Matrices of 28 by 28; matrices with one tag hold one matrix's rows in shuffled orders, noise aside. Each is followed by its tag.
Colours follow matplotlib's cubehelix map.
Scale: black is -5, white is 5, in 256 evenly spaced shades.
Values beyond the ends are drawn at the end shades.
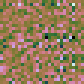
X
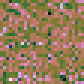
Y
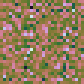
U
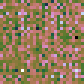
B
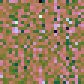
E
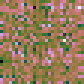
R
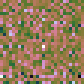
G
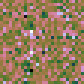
U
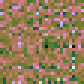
X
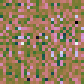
B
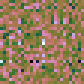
G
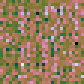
B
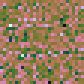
Y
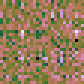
B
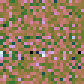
G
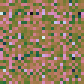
G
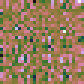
R
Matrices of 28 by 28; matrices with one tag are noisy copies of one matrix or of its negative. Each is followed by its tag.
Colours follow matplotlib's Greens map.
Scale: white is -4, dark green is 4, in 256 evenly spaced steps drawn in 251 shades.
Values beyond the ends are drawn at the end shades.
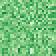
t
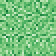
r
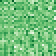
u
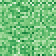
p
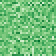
p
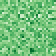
t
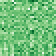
u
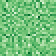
r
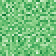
r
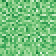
r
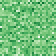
p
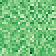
t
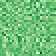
r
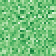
t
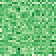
p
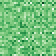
p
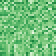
u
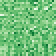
u
